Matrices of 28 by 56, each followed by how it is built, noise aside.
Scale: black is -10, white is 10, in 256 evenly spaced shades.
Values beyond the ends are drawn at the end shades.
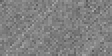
Hankel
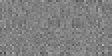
low rank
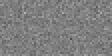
repeating columns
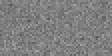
noise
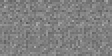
repeating columns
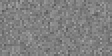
noise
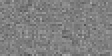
low rank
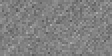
Hankel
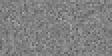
repeating columns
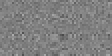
low rank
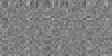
low rank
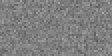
noise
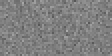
noise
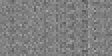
repeating rows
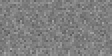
repeating columns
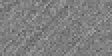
Hankel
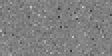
sparse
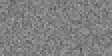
noise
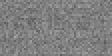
blocks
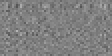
low rank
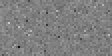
sparse
